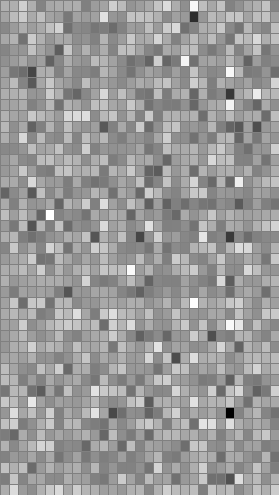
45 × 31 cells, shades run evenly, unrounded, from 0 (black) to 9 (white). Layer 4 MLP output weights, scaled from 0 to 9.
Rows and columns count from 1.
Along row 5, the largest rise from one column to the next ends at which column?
8
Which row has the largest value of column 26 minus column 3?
7
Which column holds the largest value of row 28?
22
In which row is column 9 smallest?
9
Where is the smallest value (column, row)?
26, 38
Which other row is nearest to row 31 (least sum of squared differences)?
27
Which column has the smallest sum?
17
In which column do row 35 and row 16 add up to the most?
19
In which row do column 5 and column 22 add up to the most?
28
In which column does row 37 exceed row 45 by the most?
4
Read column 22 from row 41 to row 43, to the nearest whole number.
7 6 6
